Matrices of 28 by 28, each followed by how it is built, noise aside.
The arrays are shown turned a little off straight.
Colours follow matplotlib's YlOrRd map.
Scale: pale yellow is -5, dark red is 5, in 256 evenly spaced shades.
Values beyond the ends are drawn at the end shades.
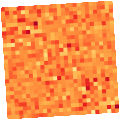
block diagonal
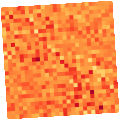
block diagonal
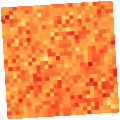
Hankel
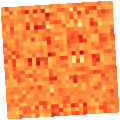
low rank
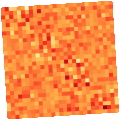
block diagonal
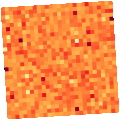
sparse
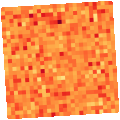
low rank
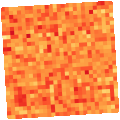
low rank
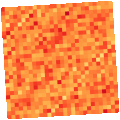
Hankel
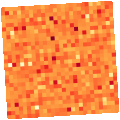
sparse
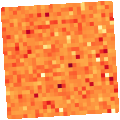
sparse
